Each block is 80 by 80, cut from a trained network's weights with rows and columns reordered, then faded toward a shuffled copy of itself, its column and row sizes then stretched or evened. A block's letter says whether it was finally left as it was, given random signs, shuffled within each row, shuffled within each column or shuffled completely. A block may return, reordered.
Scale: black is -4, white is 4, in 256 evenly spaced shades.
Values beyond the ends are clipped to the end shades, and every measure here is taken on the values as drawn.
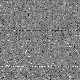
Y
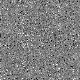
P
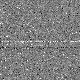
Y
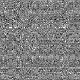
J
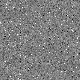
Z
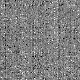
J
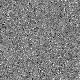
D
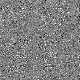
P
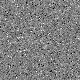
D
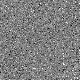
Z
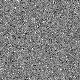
D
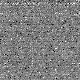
Y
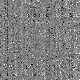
J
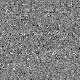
Y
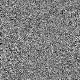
P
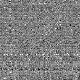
J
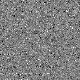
P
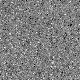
D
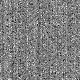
Z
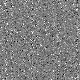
Z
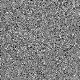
P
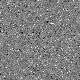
D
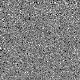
P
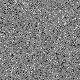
D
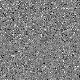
P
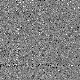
P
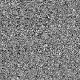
J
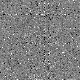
P
